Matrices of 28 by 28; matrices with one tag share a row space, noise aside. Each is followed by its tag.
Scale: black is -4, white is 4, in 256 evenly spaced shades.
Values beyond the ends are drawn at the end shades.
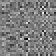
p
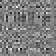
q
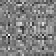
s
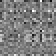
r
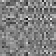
p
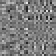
p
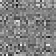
q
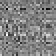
q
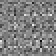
r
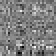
s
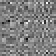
p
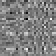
p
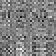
s
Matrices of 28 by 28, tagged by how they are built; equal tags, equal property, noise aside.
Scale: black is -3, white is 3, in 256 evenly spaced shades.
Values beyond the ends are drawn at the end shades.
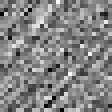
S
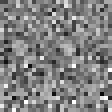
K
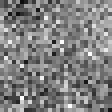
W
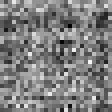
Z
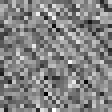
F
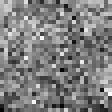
W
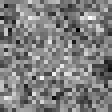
W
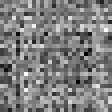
Z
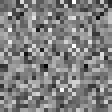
K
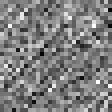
S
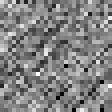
S
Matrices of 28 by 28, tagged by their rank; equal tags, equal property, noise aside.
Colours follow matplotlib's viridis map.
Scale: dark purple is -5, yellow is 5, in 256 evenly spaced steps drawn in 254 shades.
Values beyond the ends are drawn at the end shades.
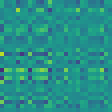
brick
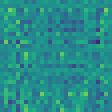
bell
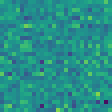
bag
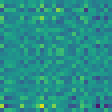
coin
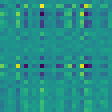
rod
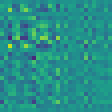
coin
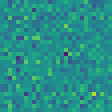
bag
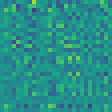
bell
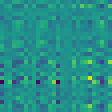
brick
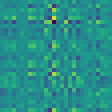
brick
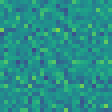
bag
